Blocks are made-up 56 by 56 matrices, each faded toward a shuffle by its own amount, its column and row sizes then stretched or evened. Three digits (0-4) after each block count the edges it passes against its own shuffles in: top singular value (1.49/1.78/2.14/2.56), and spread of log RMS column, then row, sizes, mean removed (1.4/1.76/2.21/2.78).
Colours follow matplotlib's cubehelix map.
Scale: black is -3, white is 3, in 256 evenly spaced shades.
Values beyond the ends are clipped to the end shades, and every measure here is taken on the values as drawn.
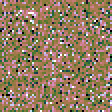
1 1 0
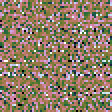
2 0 3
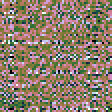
3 3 4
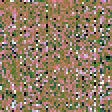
0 4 1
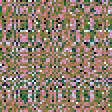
4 0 3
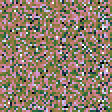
2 2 0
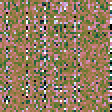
3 4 1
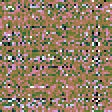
3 2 4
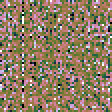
2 4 1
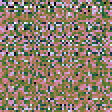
4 2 4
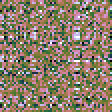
3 2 3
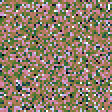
1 1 1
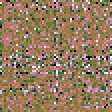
1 2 3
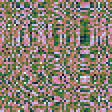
4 1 1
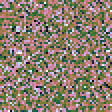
1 0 1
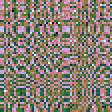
4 1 0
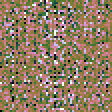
2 4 1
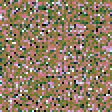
0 0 0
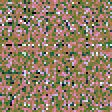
2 2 3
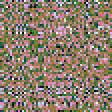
3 1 3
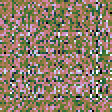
3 3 2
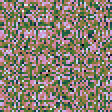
3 0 0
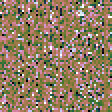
0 4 0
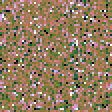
0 2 1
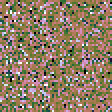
0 2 2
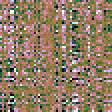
4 4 3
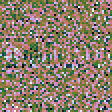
2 1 1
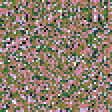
1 0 0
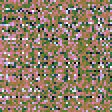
3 2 4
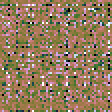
2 3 4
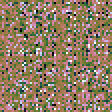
1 4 2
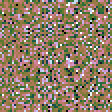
3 2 0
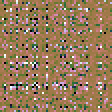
3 4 4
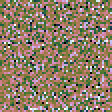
0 2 2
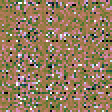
0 3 3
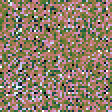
2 2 1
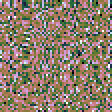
3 1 0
